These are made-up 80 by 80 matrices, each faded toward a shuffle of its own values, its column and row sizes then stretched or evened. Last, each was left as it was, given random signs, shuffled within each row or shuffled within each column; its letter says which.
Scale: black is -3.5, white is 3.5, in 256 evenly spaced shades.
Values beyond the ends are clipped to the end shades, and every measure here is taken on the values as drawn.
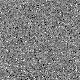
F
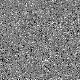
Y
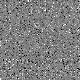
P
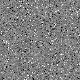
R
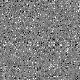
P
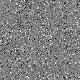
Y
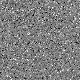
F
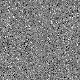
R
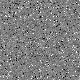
F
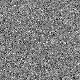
F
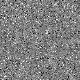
Y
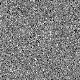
R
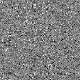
P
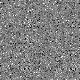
P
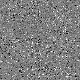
Y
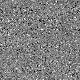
F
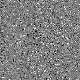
P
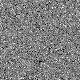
F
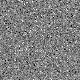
R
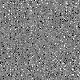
P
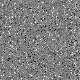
R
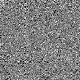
P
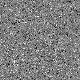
F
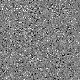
P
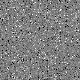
Y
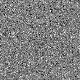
Y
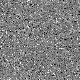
F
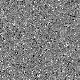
R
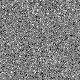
F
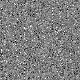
R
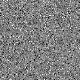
P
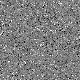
F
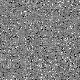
P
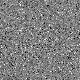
F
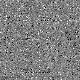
Y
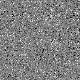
Y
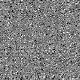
P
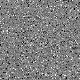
P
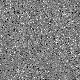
F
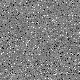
F
